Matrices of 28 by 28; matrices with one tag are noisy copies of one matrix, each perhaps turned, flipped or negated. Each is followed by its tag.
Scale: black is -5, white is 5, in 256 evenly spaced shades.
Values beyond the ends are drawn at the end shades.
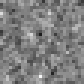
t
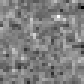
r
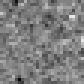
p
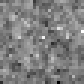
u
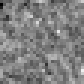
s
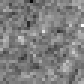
u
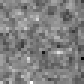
u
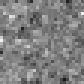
p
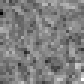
s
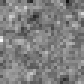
p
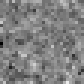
p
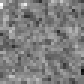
s
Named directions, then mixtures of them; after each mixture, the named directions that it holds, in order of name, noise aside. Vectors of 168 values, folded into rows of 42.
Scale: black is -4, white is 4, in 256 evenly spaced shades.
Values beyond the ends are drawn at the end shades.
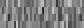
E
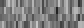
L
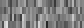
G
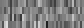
G.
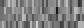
L.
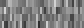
G, L.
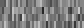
E, G, L.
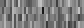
E, G, L.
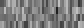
L.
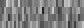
E, L.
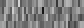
E, L.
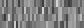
E.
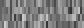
G, L.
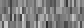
G.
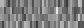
L.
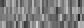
L.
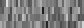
E, G, L.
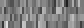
E, G, L.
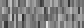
E, G.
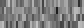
L.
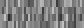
E.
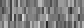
E, G, L.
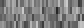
L.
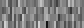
E, G.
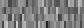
E, G, L.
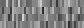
E, G, L.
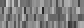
E, L.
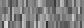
G.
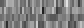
E, G, L.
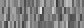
E, G.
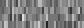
E, G, L.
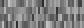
E, G, L.
